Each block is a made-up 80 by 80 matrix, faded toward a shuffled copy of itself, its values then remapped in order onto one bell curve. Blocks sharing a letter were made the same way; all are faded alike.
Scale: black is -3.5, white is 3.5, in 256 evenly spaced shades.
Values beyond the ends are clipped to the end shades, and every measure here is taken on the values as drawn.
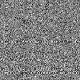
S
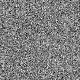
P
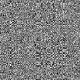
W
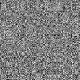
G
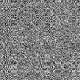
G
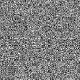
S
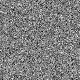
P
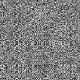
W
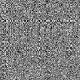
W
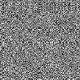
W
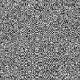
G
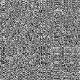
W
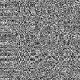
G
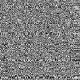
S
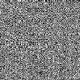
S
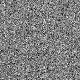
P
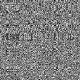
W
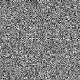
S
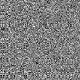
W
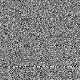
S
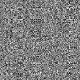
W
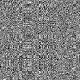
G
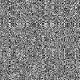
W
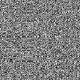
S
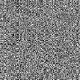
W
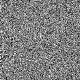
P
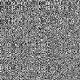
W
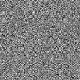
G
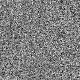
P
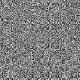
W
